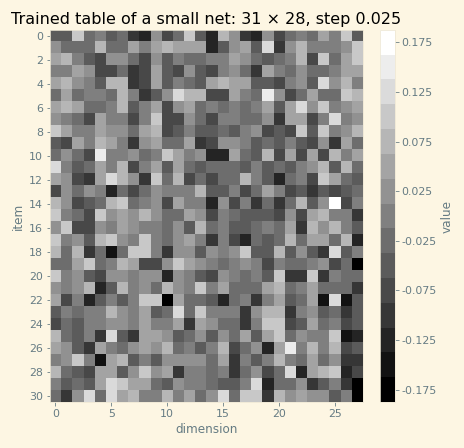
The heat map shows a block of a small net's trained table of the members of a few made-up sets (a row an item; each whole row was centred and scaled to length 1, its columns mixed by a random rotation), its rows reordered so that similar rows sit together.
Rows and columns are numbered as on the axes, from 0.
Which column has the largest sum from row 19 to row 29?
20
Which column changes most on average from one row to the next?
25
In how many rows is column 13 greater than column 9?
10
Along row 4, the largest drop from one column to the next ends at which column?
7
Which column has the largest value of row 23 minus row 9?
13
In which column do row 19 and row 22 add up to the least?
27
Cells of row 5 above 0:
12
